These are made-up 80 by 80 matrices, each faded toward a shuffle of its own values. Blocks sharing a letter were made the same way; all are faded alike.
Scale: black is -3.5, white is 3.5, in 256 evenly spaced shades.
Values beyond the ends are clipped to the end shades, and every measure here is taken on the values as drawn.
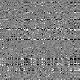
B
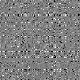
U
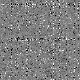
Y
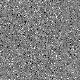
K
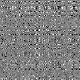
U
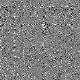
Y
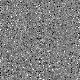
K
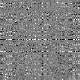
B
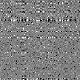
U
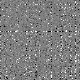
Y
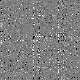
Y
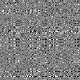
B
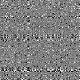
B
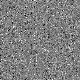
K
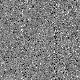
K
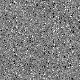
K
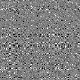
U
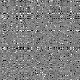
U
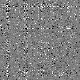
Y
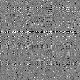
U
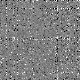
Y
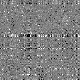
U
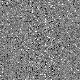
K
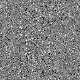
K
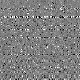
U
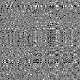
U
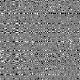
B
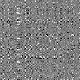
U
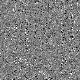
K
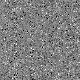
K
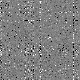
Y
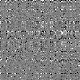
U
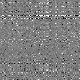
U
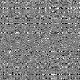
B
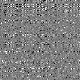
U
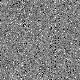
K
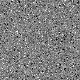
K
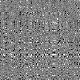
U
